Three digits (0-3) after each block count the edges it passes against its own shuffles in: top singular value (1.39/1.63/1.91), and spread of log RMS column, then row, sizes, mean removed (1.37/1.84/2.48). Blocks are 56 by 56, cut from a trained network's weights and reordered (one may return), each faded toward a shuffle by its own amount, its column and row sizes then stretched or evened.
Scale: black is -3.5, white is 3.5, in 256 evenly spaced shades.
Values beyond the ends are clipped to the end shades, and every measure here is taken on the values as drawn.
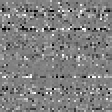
2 1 3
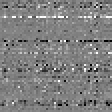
3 2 3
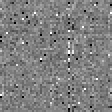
1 2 0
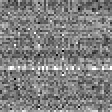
3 0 1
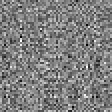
3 1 1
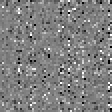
1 3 0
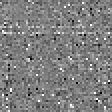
0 2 1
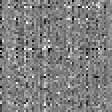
2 3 2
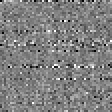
0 0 3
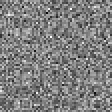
3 0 0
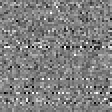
2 0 3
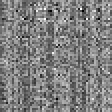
3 0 1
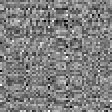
3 1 1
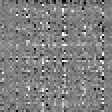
2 3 1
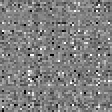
0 2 3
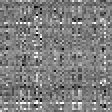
3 3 1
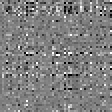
3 3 3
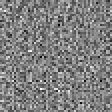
3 0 1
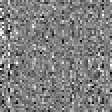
3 3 0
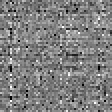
2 2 0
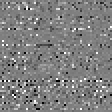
2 1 3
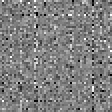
0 3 2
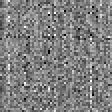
1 2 0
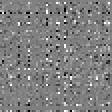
1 3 3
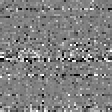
2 1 3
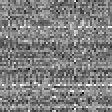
3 0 1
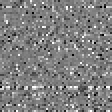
2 0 2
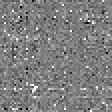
0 2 1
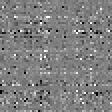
0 2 3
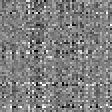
2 2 3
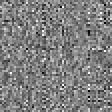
3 2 1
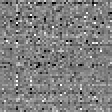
1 2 2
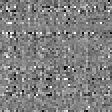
0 2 3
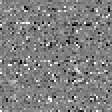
0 1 3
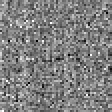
1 0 1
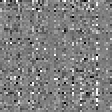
1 3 3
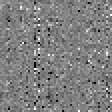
0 3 0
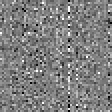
2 3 0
